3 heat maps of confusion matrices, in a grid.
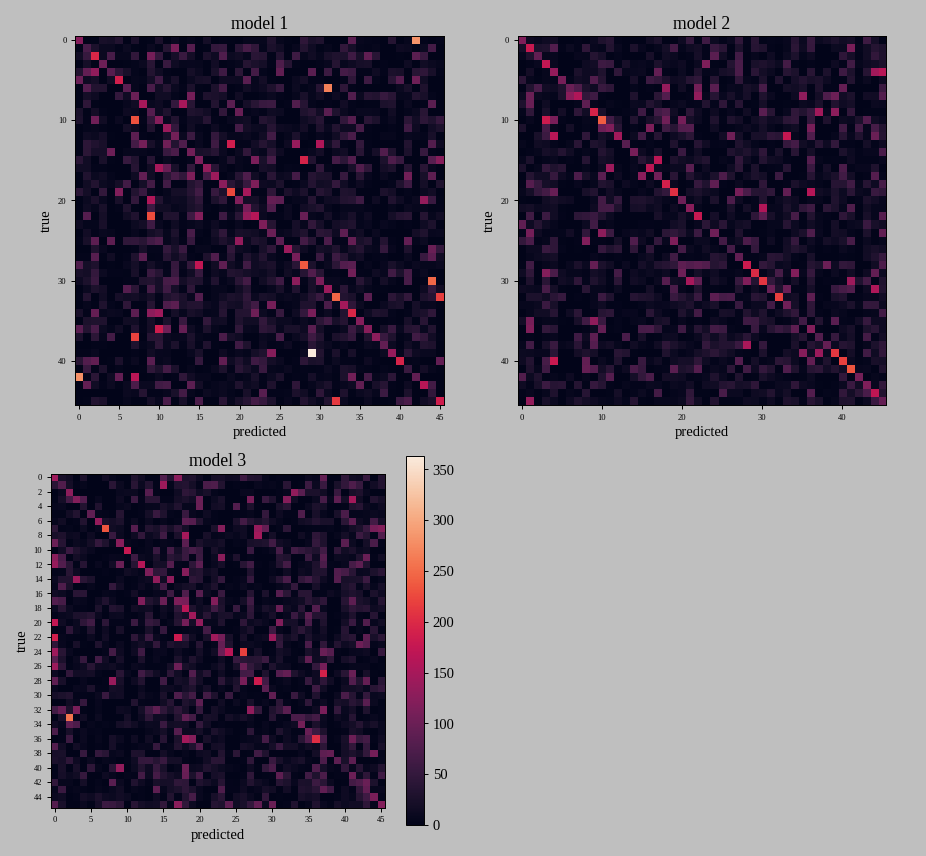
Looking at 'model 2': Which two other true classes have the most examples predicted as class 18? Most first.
6, 10
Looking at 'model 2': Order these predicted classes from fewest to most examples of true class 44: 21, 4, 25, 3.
3, 4, 21, 25
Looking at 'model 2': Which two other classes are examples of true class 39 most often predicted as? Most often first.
37, 35
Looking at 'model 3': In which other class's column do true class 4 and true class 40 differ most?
9
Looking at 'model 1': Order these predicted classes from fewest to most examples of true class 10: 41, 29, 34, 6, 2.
6, 29, 41, 34, 2
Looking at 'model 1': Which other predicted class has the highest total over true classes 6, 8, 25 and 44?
31
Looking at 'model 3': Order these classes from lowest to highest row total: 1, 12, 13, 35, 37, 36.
35, 37, 13, 1, 36, 12
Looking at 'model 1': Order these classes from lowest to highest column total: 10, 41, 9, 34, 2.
41, 10, 2, 34, 9
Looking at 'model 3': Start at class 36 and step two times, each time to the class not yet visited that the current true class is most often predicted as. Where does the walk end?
31
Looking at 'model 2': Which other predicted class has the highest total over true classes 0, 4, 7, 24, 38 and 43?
45
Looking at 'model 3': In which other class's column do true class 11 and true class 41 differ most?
0
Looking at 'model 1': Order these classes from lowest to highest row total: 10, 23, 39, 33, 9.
23, 9, 39, 33, 10
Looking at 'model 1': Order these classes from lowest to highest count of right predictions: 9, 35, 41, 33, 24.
41, 9, 24, 35, 33
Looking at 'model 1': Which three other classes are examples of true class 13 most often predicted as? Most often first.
19, 30, 27
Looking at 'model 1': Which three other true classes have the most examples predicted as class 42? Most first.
0, 5, 2
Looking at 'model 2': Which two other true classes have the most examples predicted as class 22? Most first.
7, 6
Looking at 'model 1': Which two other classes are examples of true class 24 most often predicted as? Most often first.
33, 14
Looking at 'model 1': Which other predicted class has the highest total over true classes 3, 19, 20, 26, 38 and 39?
29
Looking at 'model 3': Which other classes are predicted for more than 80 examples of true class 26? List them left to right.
0, 17, 37
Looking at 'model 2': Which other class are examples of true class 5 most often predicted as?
9
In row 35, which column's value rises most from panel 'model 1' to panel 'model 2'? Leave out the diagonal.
9
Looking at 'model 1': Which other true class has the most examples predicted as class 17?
27
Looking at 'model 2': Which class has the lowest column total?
13
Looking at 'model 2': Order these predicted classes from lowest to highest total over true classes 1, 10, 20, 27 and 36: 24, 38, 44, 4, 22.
38, 22, 44, 24, 4
